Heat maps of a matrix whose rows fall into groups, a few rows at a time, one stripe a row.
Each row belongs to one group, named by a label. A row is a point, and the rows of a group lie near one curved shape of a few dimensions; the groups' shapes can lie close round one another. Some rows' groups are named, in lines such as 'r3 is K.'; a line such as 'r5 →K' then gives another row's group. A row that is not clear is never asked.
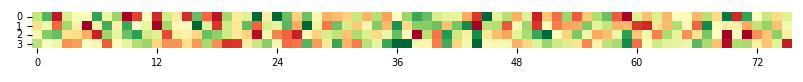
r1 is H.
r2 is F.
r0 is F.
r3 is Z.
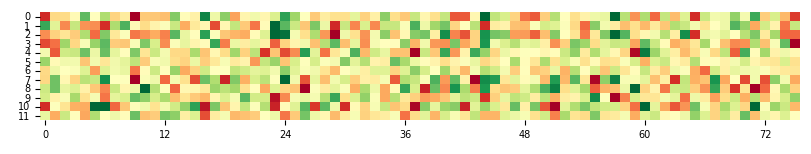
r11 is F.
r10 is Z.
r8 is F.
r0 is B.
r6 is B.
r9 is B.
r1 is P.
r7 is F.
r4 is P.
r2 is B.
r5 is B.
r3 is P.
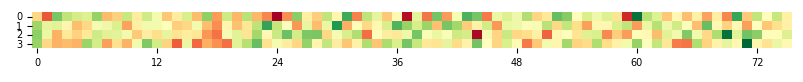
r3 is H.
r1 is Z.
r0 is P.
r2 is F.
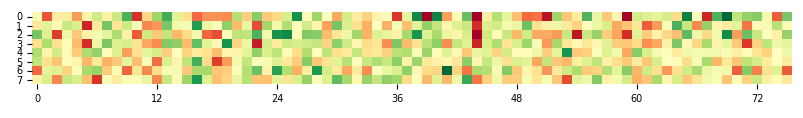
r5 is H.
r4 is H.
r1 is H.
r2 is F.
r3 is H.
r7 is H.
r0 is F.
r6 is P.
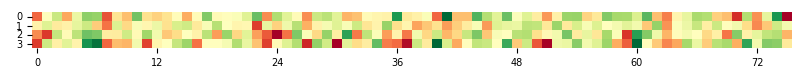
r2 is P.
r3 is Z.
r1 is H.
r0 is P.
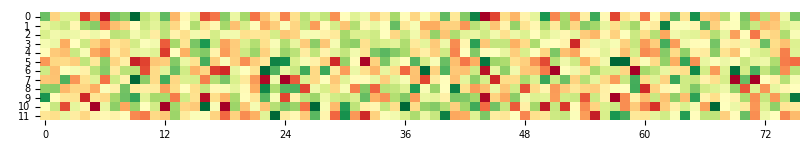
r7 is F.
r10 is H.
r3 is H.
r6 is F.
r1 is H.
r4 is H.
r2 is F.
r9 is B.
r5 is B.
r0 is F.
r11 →B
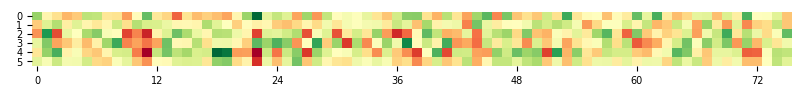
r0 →H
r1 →F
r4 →H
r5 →H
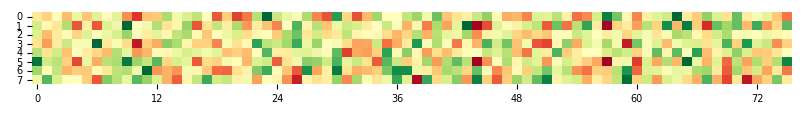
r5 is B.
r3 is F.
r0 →B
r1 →F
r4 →B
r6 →Z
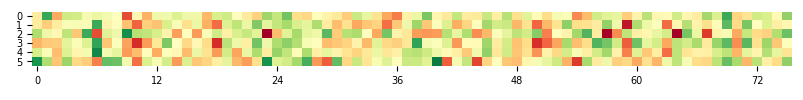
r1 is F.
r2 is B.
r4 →F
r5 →P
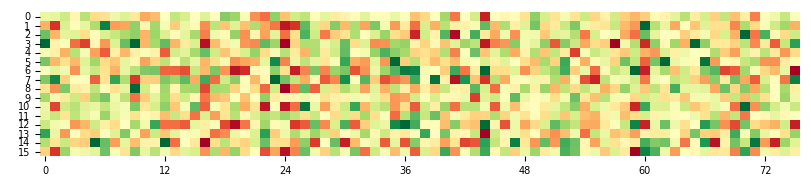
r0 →H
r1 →P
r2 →P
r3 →B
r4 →H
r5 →B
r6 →Z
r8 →F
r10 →P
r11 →F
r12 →Z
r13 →F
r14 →H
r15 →P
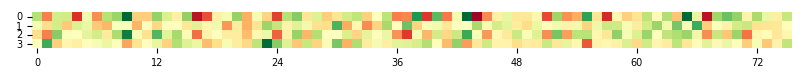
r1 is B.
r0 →F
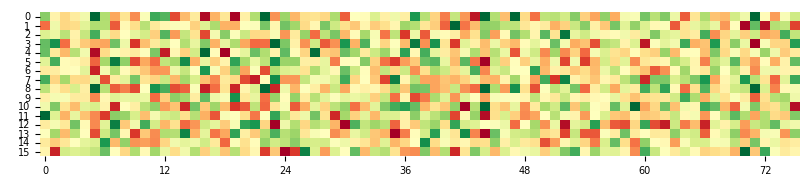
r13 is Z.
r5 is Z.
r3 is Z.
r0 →H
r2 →H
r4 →H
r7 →B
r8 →H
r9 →H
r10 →Z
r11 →P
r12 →B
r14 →F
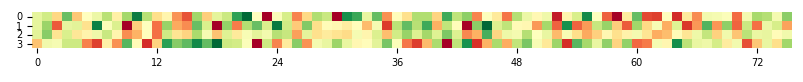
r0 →B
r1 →F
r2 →F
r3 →H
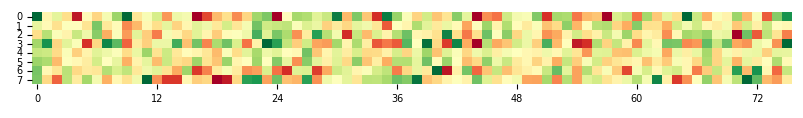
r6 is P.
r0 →B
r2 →P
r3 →Z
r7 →H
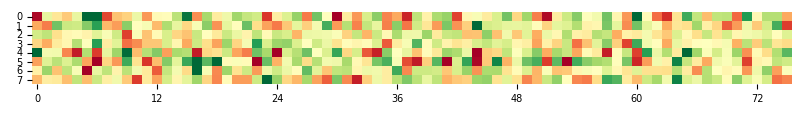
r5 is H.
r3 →F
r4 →B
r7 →B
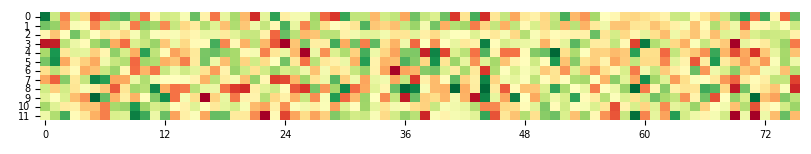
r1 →F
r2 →B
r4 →F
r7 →P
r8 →Z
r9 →H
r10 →F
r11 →F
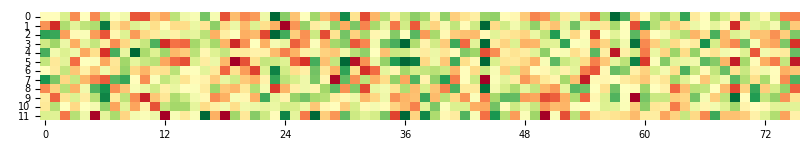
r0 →B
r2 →Z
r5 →Z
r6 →B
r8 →P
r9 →F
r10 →Z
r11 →H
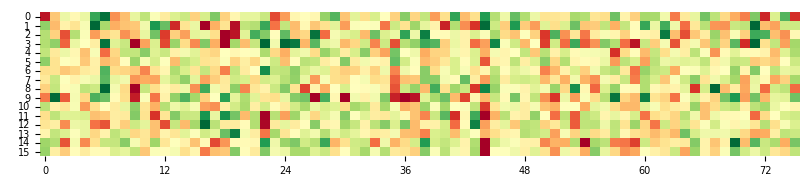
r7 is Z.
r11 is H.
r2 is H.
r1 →H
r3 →F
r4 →B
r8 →F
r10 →F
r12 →H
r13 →H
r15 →F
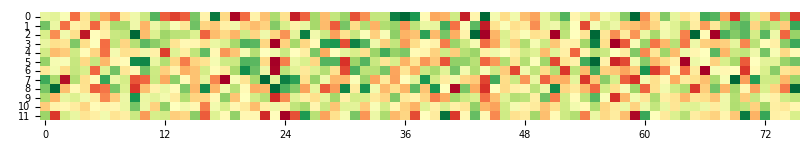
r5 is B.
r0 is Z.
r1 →P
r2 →F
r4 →H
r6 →B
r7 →F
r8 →Z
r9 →B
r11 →P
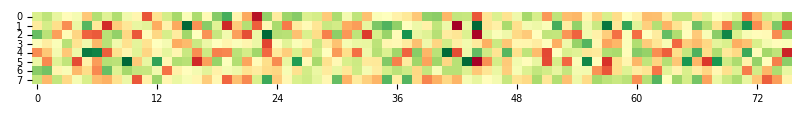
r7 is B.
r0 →H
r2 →P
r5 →F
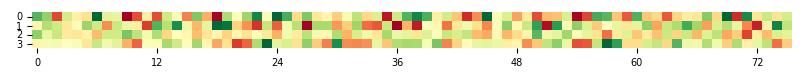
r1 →H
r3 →B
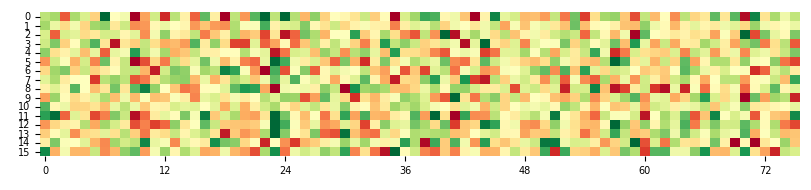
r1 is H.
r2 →P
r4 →B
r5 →B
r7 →Z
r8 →B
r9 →P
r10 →B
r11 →Z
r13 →B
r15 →B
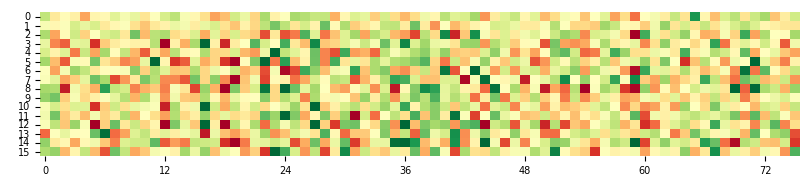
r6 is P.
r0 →F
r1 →B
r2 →P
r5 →H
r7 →Z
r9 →F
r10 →H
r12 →H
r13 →Z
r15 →Z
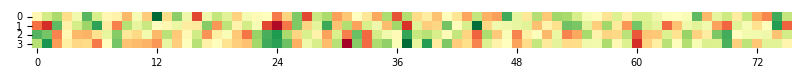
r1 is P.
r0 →H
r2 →P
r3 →P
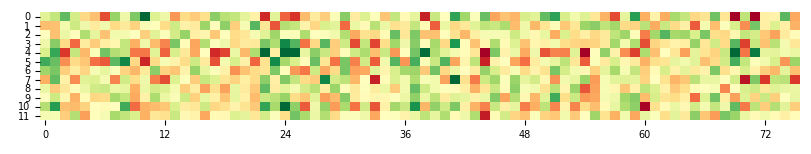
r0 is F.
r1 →B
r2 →B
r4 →F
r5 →P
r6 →Z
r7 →P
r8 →H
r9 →Z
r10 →P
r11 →F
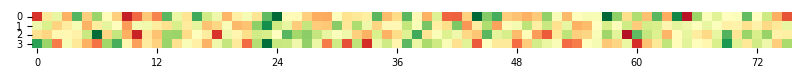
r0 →B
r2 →F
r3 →P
